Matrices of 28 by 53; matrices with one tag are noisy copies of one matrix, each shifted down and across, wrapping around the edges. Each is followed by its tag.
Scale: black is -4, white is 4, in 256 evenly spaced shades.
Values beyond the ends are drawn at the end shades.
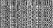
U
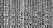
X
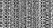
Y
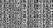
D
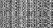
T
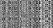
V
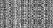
T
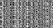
D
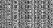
D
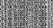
V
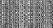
U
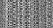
Y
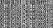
U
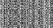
T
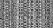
Y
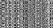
Y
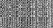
X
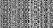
V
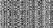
T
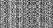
T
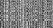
X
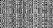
U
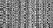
T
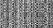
T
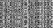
D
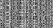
D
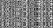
D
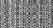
T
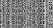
V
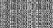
U
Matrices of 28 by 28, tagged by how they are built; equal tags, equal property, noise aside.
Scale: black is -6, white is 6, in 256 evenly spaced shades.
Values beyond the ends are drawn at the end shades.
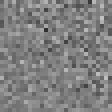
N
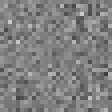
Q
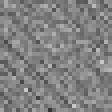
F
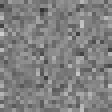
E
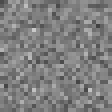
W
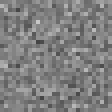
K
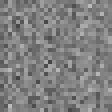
K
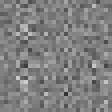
Q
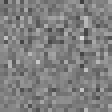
Q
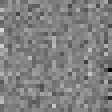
E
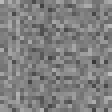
K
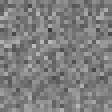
W
